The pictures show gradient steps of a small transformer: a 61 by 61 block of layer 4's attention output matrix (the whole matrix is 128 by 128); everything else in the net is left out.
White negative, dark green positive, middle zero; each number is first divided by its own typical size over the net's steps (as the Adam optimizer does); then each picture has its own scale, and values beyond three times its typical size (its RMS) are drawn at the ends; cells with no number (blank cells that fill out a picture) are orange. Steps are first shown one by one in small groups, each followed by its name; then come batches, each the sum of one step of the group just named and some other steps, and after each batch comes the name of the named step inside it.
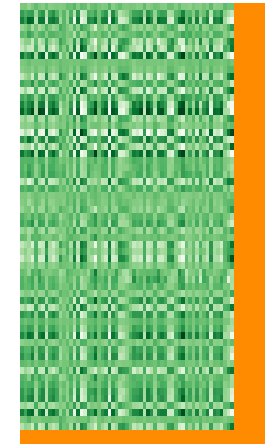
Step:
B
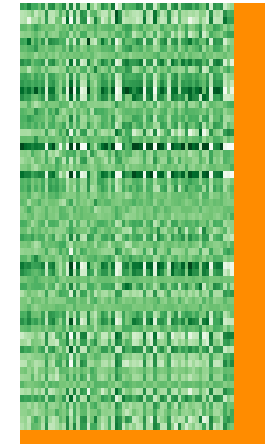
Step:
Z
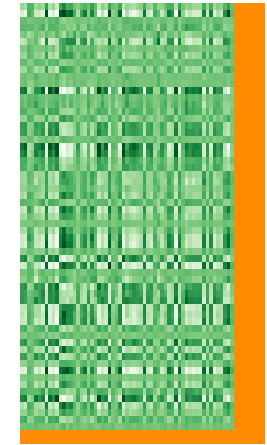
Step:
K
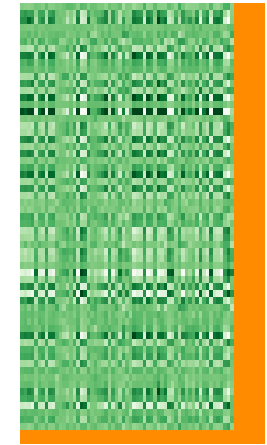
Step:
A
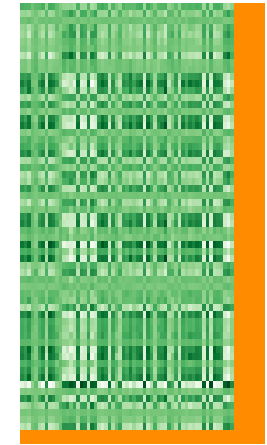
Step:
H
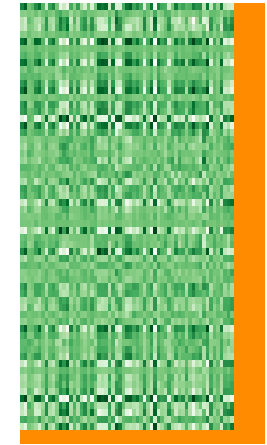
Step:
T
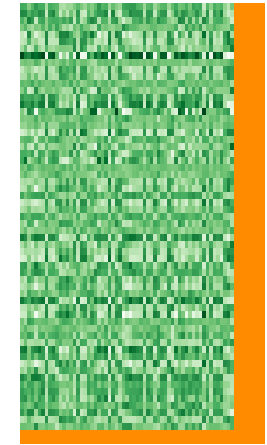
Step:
B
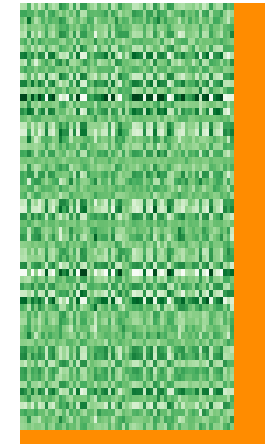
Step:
A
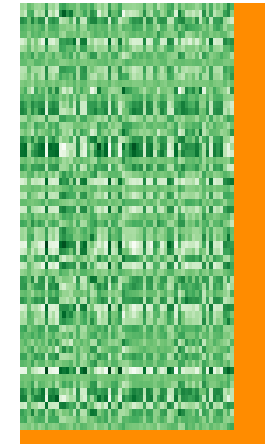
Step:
K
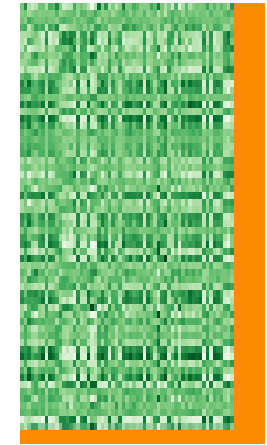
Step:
H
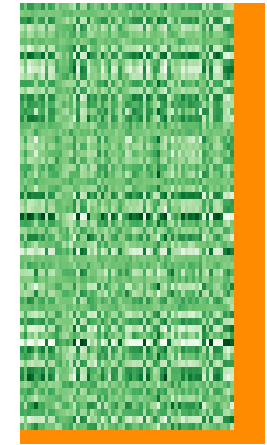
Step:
A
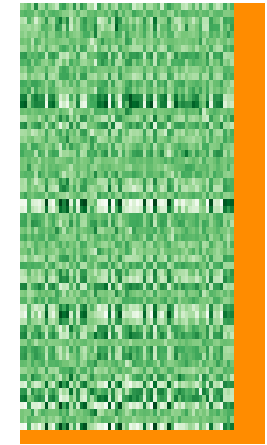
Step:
T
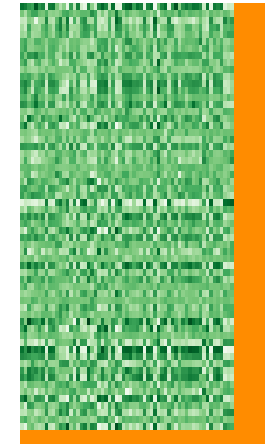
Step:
T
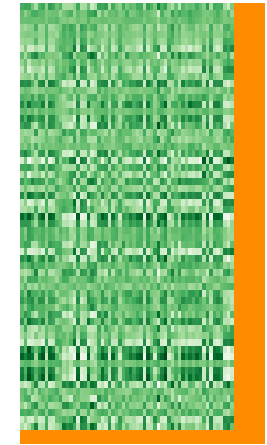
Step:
H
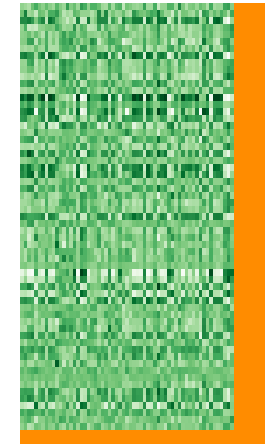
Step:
A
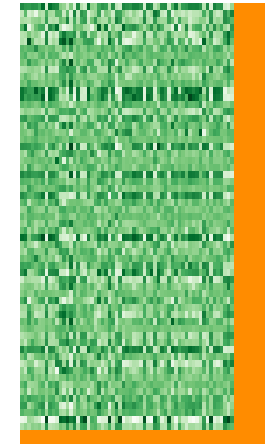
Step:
Z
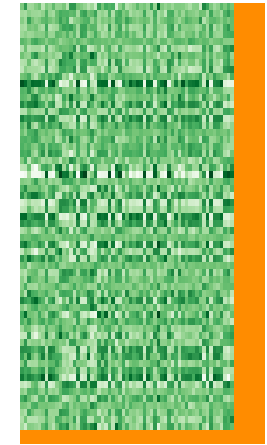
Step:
H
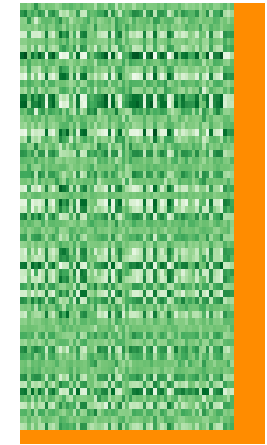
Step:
A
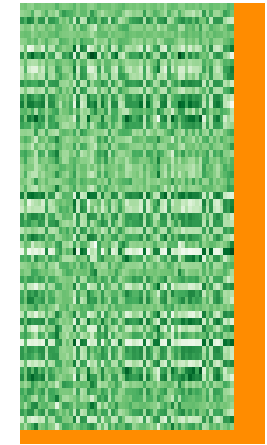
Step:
B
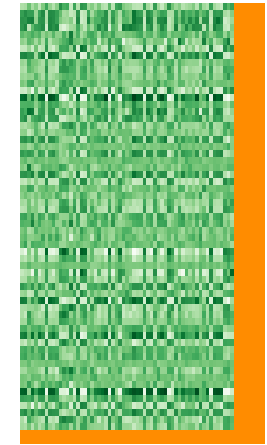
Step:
A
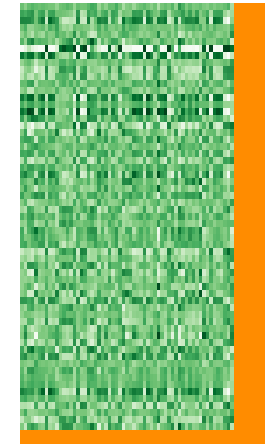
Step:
A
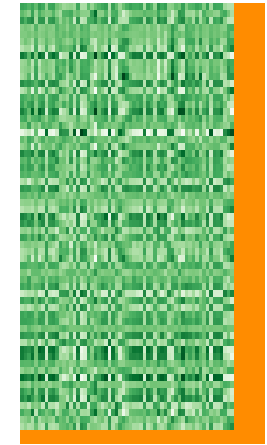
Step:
B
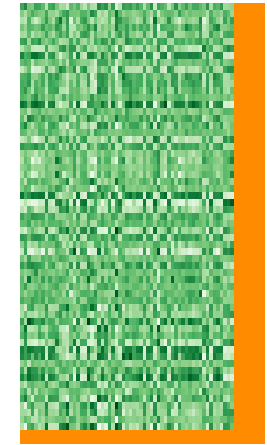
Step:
T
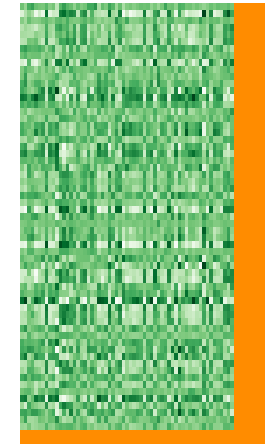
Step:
K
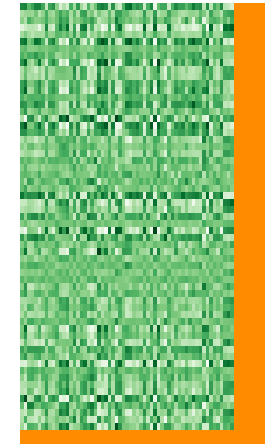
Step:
T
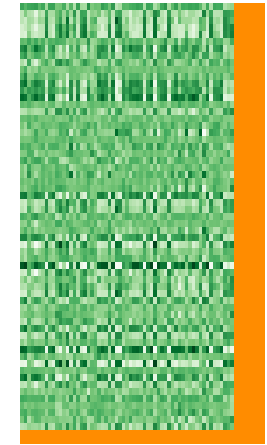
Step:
Z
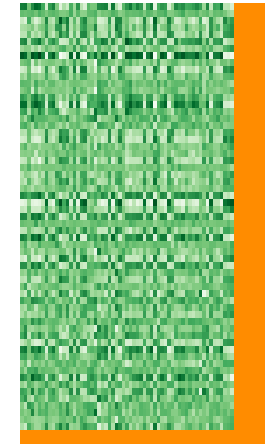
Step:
T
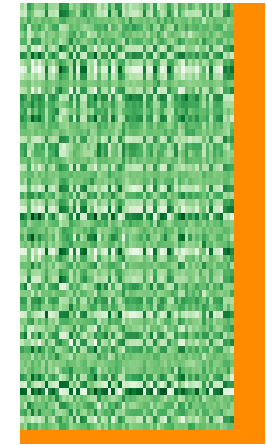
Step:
K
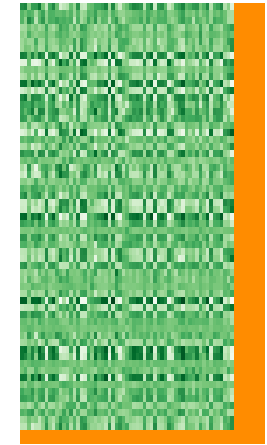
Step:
B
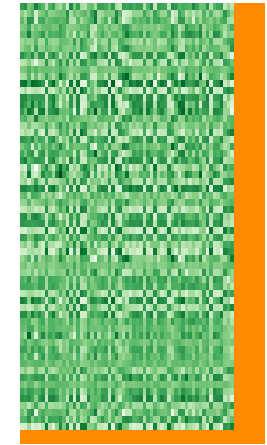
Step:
B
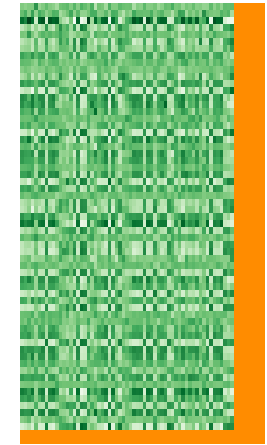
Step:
B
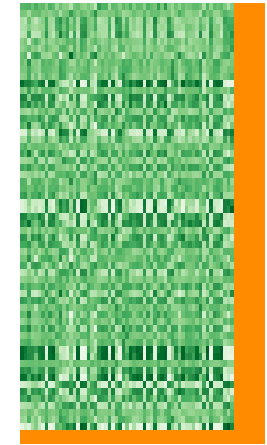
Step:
H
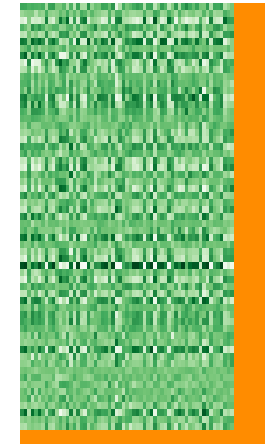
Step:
Z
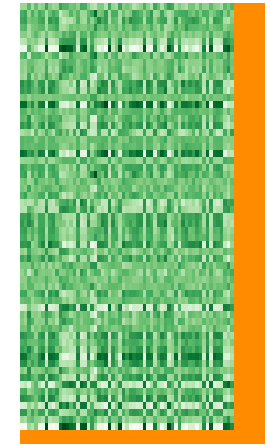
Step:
H
